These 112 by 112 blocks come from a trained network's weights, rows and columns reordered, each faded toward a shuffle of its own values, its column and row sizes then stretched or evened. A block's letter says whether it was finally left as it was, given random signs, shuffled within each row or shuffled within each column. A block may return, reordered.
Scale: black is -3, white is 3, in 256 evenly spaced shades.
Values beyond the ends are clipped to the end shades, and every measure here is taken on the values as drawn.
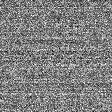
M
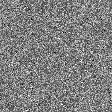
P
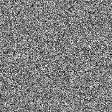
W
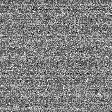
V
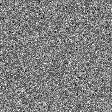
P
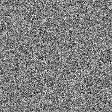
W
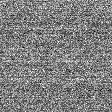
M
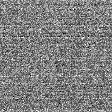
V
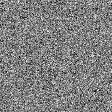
W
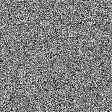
M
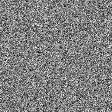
W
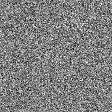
M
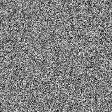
W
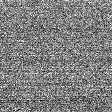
M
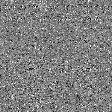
W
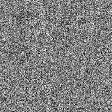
V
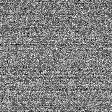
M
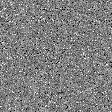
M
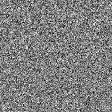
V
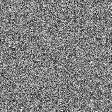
P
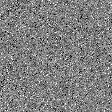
P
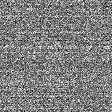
V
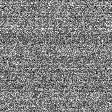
M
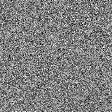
W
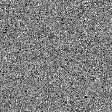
W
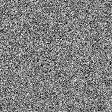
M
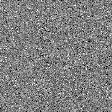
W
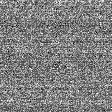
V
